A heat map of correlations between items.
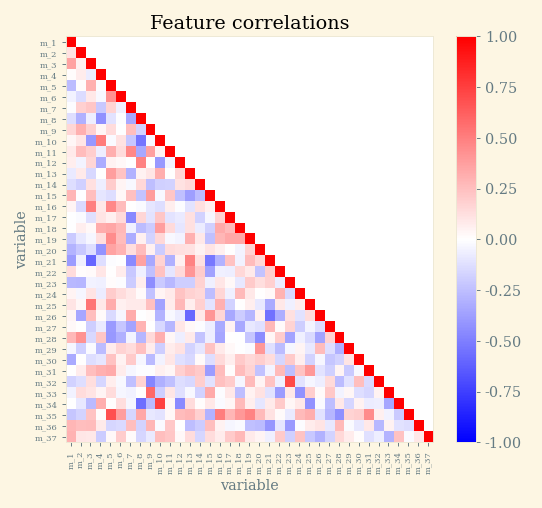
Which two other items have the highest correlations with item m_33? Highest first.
m_9, m_15
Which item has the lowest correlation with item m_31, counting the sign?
m_15
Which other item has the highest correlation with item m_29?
m_20
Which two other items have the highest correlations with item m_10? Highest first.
m_34, m_4
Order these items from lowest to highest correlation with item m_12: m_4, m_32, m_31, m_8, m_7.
m_4, m_32, m_7, m_31, m_8
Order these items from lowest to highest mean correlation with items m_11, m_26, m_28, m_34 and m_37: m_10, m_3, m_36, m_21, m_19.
m_21, m_19, m_3, m_36, m_10
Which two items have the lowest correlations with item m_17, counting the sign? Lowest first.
m_7, m_26
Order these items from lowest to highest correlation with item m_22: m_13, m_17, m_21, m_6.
m_17, m_6, m_21, m_13
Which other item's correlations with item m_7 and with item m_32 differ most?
m_23
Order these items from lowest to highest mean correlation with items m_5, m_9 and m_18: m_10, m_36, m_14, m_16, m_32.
m_32, m_14, m_36, m_10, m_16
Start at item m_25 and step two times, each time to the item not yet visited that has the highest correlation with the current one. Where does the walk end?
m_16
